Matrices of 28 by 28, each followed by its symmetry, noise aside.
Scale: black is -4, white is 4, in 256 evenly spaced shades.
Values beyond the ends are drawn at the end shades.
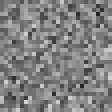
symmetric.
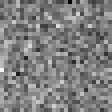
antisymmetric.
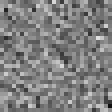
antisymmetric.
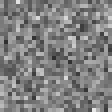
same after a half turn.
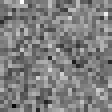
antisymmetric.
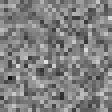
antisymmetric.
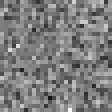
no symmetry.
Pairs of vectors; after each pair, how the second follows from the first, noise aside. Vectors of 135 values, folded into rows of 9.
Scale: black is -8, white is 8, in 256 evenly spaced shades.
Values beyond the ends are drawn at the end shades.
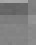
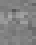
wrapped around, negated, partly zeroed.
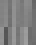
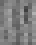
wrapped around.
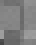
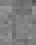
reversed, shrunk.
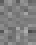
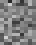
wrapped around, scaled up.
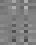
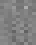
shrunk.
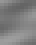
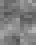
wrapped around, negated.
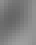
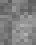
wrapped around, negated.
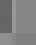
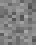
shuffled.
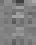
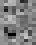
wrapped around, scaled up.
